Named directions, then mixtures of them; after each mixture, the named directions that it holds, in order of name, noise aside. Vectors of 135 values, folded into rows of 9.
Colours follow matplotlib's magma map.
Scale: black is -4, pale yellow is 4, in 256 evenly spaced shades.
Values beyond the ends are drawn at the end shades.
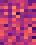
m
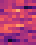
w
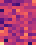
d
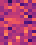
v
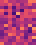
m.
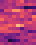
w.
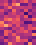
d, v.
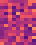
m.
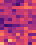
d, w.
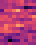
w.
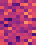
d, v.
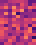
m.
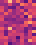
v.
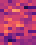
v, w.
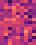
m, v.
